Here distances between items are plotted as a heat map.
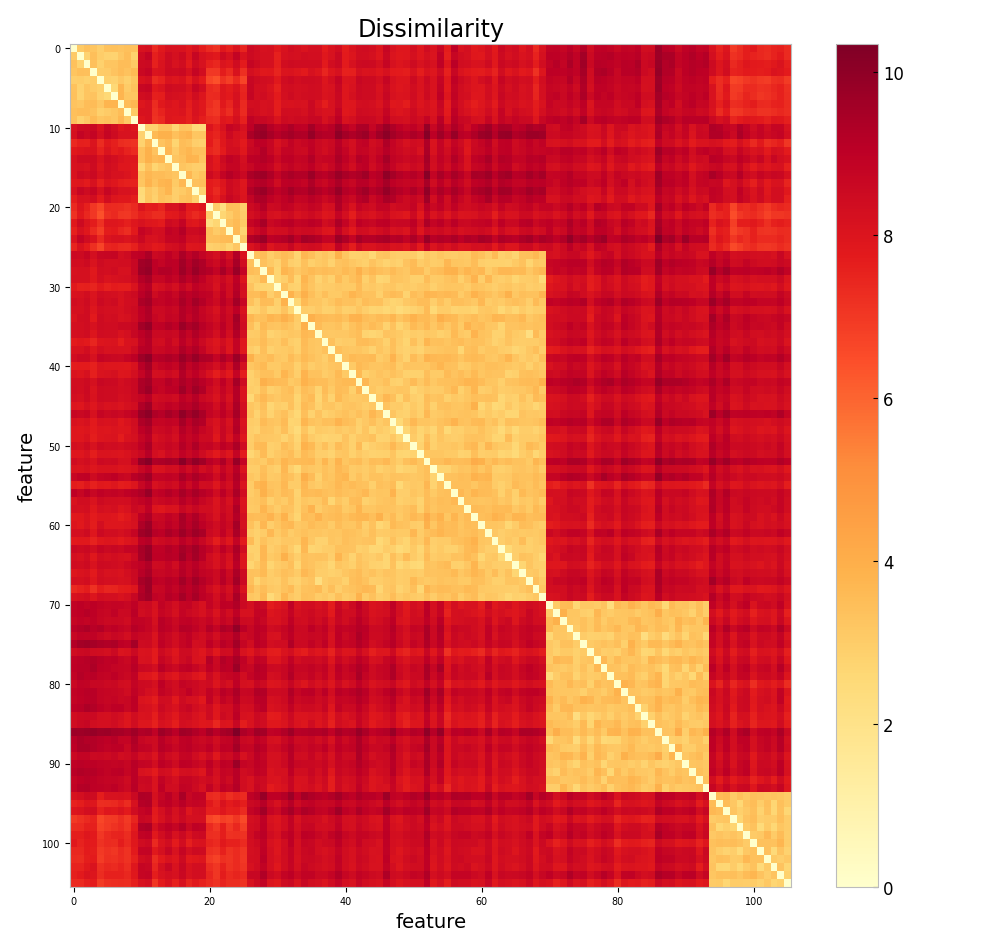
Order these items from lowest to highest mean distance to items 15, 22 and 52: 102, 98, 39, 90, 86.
39, 102, 98, 90, 86
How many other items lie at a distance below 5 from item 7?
9
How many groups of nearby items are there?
6
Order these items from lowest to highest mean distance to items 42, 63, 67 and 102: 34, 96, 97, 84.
34, 97, 96, 84
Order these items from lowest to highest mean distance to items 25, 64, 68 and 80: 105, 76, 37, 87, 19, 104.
37, 76, 87, 105, 104, 19
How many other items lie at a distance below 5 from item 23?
5
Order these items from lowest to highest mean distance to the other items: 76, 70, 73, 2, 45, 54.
45, 54, 76, 70, 73, 2
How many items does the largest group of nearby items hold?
44
